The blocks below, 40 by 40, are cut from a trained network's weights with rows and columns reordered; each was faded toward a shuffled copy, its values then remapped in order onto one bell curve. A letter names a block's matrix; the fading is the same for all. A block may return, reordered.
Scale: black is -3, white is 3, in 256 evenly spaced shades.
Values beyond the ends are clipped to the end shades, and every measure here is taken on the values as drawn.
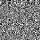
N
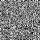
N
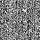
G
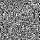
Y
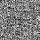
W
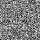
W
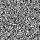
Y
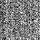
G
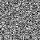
Y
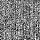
G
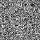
N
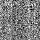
G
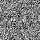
Y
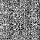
G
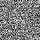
Y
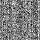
G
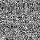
Y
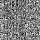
G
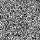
W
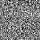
Y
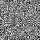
Y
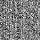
G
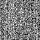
G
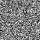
W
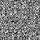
Y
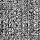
G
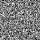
W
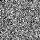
W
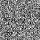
Y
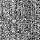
G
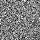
W
